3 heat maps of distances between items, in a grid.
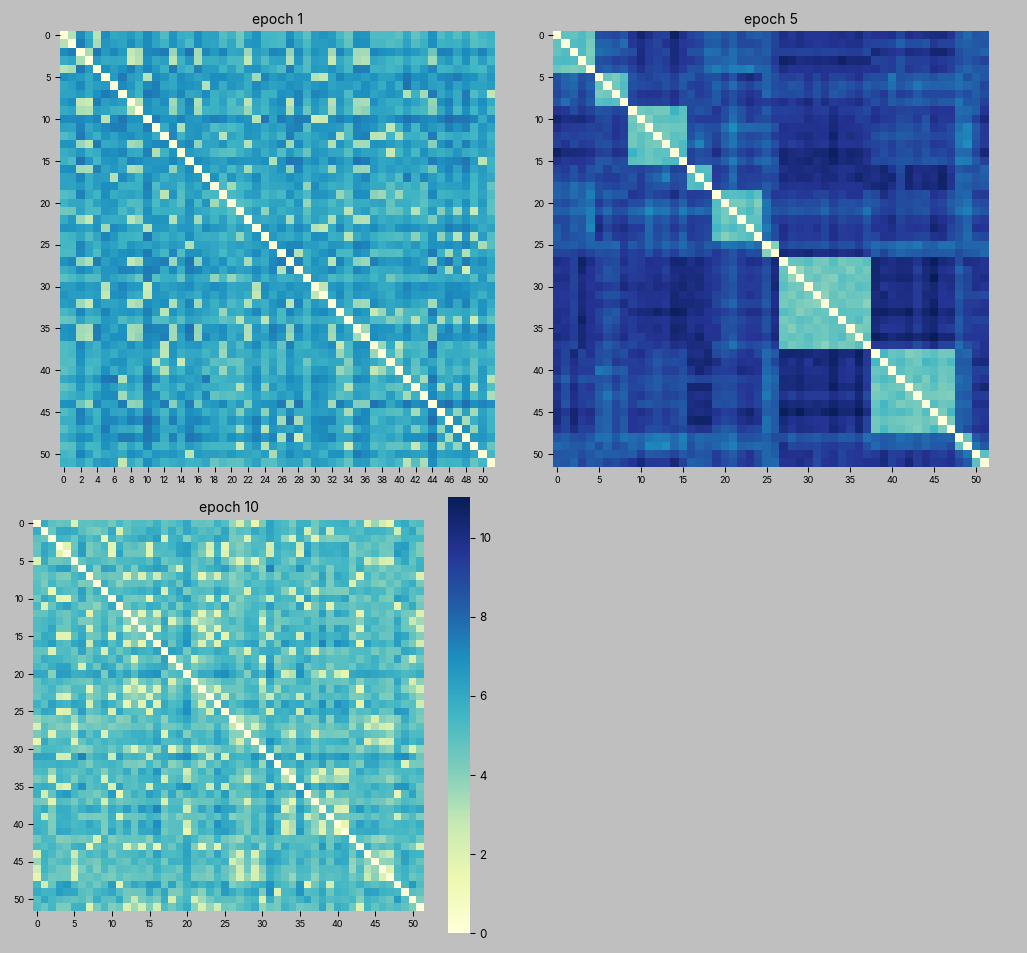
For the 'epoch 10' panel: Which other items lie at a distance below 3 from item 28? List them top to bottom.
2, 9, 17, 34, 37
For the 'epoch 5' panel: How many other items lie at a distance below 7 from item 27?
10
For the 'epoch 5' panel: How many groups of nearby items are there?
10
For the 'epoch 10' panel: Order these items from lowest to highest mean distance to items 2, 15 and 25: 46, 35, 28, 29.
35, 28, 46, 29
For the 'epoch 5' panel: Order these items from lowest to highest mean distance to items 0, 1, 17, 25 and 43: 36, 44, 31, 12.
44, 12, 31, 36
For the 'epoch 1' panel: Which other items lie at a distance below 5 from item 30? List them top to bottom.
5, 10, 23, 31
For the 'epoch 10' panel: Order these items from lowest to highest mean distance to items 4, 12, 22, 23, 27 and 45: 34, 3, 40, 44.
3, 44, 34, 40
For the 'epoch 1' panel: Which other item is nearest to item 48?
28
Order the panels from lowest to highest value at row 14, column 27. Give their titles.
epoch 10, epoch 1, epoch 5
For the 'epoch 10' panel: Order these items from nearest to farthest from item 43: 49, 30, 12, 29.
12, 30, 49, 29
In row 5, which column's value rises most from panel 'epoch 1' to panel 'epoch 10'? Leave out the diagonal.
31
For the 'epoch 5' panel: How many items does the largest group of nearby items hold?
11
